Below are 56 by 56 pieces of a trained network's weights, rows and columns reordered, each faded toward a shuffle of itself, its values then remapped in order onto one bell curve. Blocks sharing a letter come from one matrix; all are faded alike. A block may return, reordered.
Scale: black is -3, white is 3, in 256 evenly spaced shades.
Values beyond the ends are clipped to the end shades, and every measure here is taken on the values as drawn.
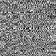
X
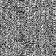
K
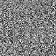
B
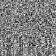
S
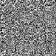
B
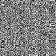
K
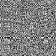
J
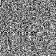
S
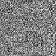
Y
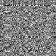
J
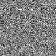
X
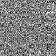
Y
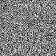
B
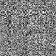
B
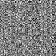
K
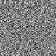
X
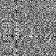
Y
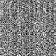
K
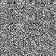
S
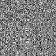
B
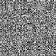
B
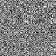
X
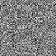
J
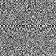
J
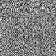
X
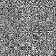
B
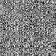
K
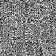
S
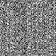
K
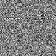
X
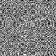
X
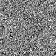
S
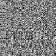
Y
